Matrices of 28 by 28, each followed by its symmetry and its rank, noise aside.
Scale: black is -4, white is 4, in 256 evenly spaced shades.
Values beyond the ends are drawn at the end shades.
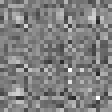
symmetric, rank four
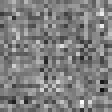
antisymmetric, rank six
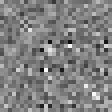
symmetric, rank six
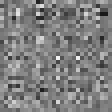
no symmetry, rank five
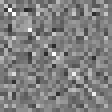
symmetric, rank five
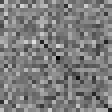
symmetric, rank six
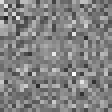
symmetric, rank five
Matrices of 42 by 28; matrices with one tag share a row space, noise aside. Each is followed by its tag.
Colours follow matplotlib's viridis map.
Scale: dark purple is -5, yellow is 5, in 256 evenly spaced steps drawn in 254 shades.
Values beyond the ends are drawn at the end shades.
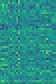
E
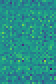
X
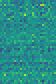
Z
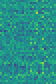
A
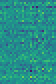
A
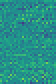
A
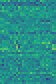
E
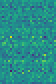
X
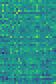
E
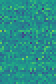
A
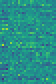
E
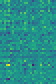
Z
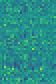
Z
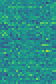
E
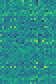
A
